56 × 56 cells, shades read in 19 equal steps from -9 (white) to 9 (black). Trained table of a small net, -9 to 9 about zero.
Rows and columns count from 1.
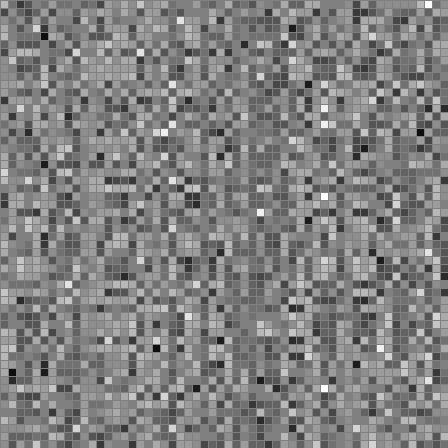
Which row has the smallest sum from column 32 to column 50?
47
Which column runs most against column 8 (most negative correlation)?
20
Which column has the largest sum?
32
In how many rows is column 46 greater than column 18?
25
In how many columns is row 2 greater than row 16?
22
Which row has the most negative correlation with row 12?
13
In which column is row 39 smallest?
21
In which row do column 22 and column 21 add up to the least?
17
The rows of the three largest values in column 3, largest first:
38, 1, 9
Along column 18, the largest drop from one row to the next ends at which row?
7
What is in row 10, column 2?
-1
